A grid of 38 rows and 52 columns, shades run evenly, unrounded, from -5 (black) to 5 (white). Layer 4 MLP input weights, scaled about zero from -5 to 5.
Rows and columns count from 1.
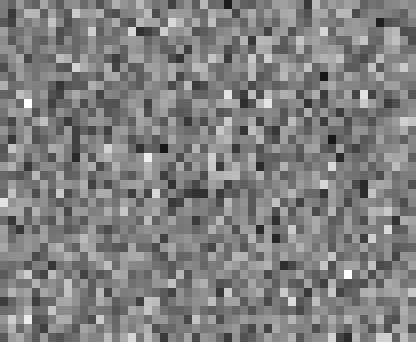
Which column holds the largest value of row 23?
1
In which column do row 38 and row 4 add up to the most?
17
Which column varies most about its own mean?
29
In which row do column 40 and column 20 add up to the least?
37
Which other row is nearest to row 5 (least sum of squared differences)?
6
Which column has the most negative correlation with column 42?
28
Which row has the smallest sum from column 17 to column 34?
22
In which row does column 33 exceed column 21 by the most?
20
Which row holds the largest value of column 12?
4
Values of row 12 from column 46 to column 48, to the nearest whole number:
3 1 0
